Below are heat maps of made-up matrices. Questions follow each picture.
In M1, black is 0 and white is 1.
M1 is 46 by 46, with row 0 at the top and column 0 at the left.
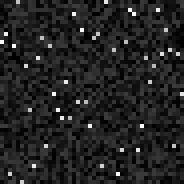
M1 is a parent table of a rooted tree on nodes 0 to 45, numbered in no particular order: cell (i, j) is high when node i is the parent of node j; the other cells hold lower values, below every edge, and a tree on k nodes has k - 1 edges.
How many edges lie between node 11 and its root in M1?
3
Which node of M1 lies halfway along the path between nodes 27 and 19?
41
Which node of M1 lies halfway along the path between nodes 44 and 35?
9
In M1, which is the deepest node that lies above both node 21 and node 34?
7
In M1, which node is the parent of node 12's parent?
36
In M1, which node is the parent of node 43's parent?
14
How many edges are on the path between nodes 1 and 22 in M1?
9
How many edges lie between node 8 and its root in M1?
3
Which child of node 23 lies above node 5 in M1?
45
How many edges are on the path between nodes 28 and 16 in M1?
8
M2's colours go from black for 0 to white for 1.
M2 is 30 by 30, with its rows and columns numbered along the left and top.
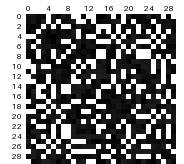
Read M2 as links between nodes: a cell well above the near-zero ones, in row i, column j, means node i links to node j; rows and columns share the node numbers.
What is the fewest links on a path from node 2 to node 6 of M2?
4
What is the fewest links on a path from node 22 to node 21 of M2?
4
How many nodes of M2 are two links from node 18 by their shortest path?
7
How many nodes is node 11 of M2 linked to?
6
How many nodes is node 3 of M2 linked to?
10
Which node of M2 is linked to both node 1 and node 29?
node 13
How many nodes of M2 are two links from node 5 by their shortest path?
3
